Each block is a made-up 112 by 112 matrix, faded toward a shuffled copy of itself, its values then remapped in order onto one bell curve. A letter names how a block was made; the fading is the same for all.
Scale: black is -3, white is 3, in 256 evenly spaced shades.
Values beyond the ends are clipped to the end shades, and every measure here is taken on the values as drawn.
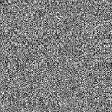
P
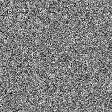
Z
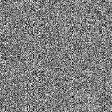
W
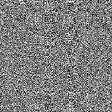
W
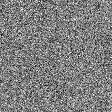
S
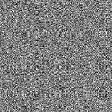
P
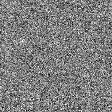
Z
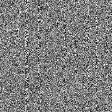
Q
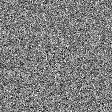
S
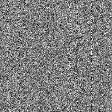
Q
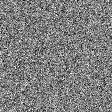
S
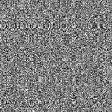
P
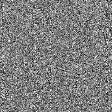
Q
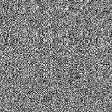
P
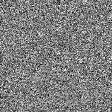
Z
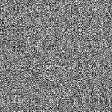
P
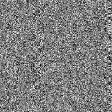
W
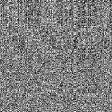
P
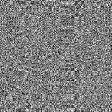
P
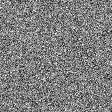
S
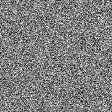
Z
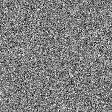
S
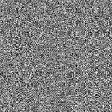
P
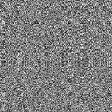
P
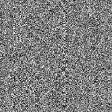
W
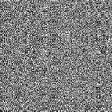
P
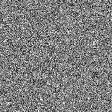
Z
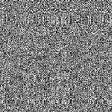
P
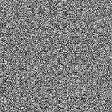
P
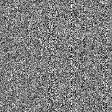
Q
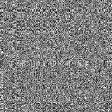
P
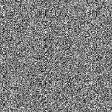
W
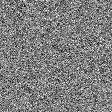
S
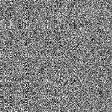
W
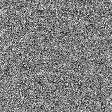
Z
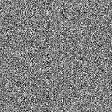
W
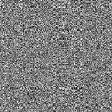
P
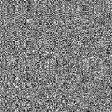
P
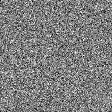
Z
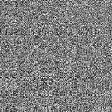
P
